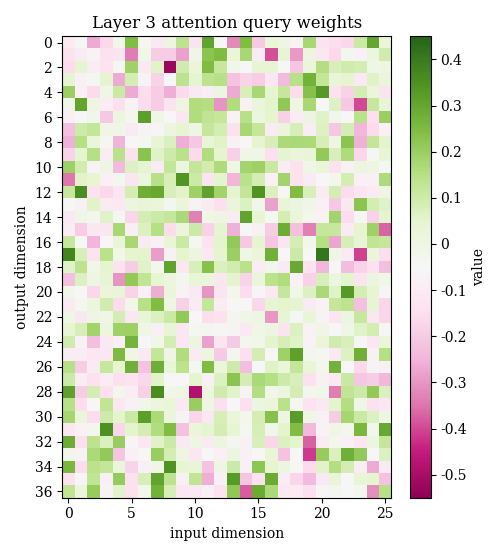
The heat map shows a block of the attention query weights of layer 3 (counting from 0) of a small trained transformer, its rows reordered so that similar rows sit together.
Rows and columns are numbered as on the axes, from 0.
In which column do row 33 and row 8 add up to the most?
22
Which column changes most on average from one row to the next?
23
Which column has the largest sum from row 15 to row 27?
18
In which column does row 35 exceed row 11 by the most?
13
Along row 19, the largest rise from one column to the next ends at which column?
5
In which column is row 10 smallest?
4
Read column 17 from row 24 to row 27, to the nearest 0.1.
0.1 0.2 0 0.1
